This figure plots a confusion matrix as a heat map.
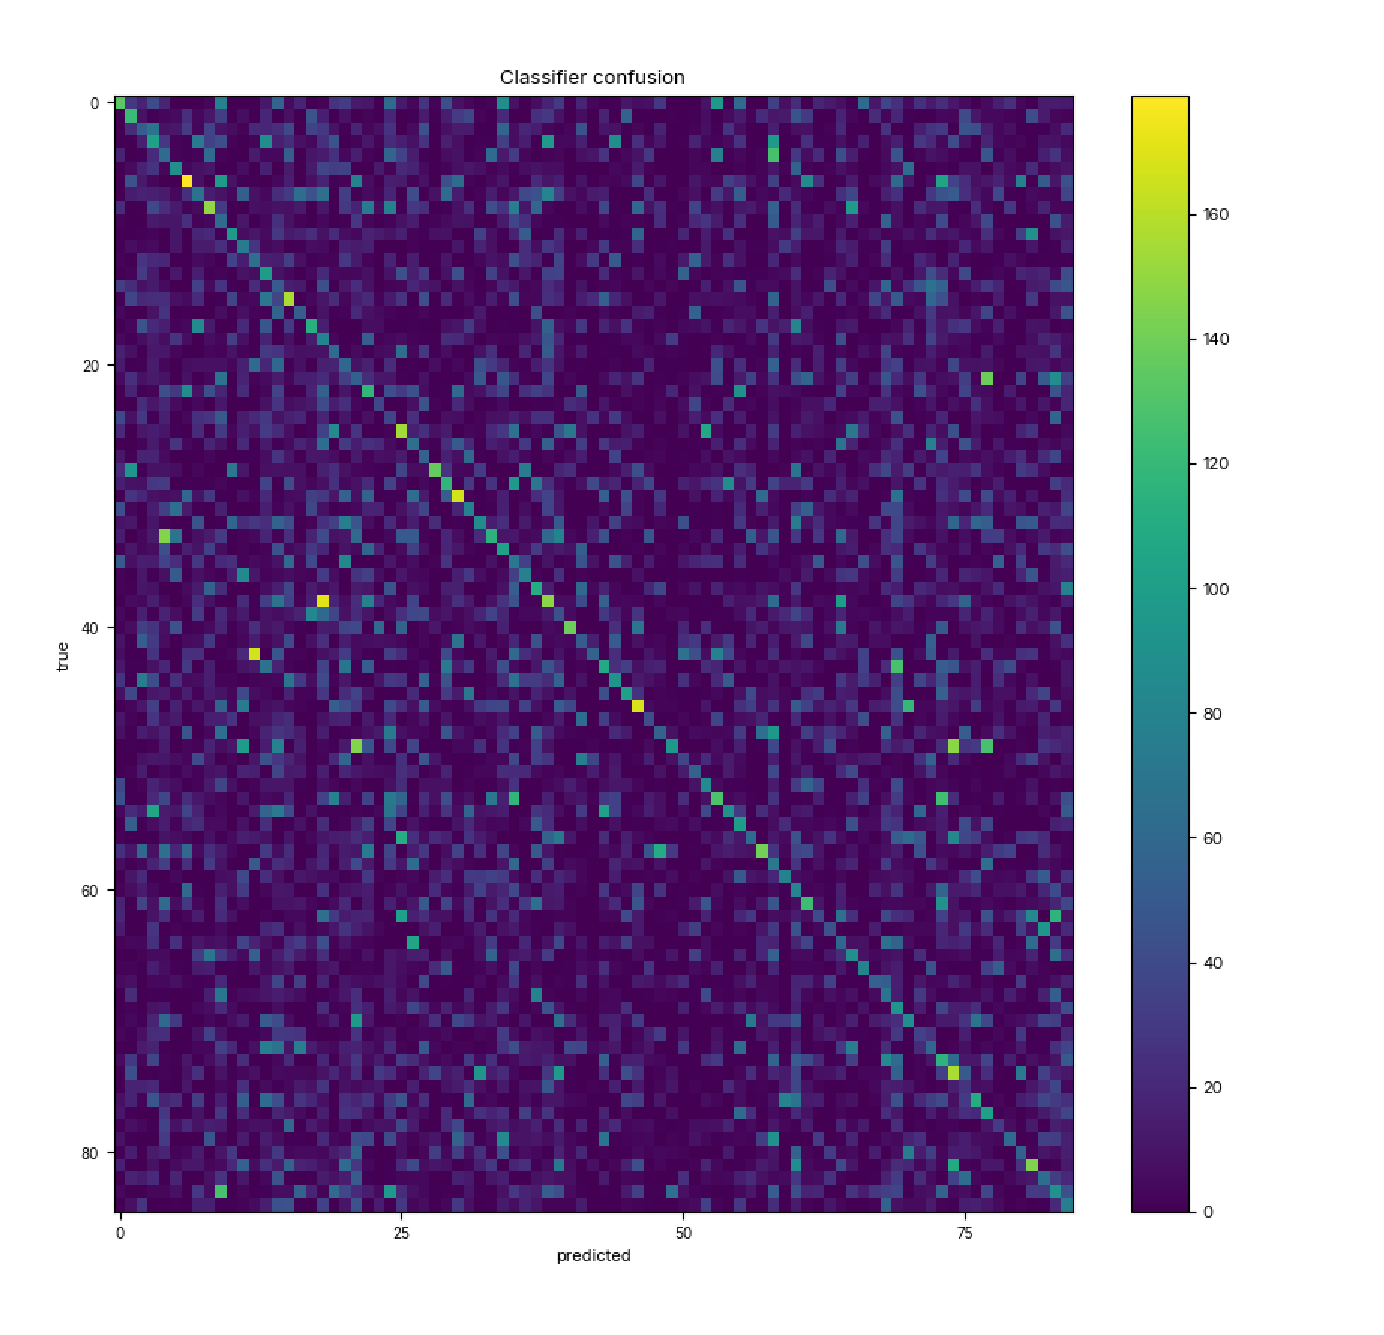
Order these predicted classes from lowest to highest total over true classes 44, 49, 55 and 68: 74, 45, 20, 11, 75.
45, 20, 75, 11, 74
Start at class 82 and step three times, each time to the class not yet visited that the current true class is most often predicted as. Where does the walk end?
18
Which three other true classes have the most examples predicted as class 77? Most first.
21, 49, 58
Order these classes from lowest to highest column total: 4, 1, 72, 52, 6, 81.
52, 1, 6, 81, 72, 4
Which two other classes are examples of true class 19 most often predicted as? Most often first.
25, 38
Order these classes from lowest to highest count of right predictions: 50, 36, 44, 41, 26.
50, 41, 26, 36, 44
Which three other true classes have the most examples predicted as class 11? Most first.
49, 36, 46
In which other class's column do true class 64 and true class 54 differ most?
26
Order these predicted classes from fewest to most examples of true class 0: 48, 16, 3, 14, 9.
16, 48, 3, 14, 9
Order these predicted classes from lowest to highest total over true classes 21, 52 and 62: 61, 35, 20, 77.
20, 35, 61, 77
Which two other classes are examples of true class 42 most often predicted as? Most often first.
12, 53
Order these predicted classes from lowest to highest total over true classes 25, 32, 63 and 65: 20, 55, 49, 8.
49, 55, 8, 20
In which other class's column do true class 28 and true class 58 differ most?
1
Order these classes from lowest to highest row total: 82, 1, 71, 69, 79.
71, 69, 82, 1, 79
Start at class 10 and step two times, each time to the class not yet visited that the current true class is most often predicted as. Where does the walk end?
74
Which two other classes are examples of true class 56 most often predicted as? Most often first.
25, 74
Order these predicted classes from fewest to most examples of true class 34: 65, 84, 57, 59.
59, 65, 57, 84
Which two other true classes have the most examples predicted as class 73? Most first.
53, 6
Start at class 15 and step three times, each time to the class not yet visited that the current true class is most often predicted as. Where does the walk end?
41
